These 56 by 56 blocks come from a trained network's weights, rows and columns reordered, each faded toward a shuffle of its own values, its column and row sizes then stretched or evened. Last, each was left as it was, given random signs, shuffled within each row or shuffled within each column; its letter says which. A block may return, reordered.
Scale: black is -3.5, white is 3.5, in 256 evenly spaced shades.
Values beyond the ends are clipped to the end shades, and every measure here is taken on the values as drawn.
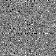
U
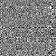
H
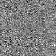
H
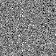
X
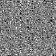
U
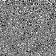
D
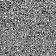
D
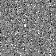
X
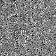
X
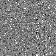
X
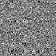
H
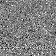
D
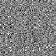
H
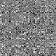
H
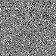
D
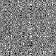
H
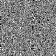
X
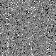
X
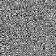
H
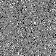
X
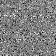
D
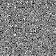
D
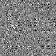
H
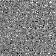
D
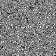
D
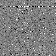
H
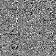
U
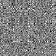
H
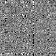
H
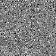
U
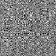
H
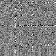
H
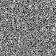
U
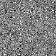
U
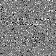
D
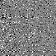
H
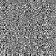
H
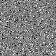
D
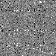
U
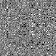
H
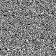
D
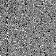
X
